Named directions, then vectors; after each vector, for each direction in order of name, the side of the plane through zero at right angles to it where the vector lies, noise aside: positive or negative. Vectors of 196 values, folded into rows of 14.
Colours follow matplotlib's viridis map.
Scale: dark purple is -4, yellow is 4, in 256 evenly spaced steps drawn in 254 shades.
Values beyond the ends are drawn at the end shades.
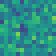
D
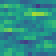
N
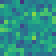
positive, positive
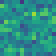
positive, positive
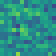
negative, positive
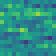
negative, positive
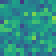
positive, positive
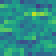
positive, positive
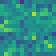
positive, positive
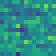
positive, negative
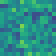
negative, negative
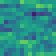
negative, negative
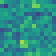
negative, negative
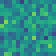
positive, positive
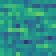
negative, positive
